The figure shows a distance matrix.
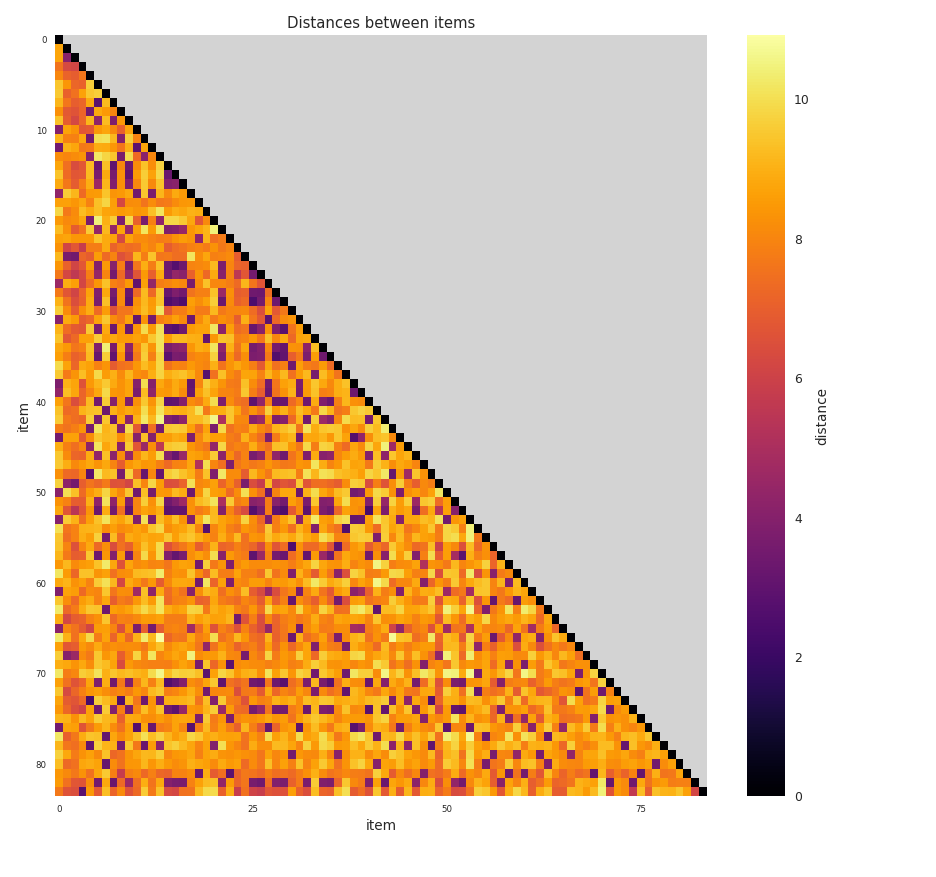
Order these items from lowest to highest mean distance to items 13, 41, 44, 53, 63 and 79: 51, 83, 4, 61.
61, 4, 83, 51
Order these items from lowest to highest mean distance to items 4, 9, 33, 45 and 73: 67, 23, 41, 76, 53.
67, 23, 76, 41, 53
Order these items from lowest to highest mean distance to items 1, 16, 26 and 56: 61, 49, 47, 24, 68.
49, 24, 68, 61, 47
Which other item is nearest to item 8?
73
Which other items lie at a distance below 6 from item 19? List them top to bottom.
33, 37, 54, 67, 70, 72
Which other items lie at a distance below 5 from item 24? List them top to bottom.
1, 2, 49, 68
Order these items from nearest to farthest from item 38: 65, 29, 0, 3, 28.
0, 65, 3, 28, 29
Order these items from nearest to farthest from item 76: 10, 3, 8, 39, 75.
10, 39, 3, 8, 75
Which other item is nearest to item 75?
81
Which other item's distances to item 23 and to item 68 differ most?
64
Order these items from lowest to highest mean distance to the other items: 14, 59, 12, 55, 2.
14, 2, 12, 59, 55
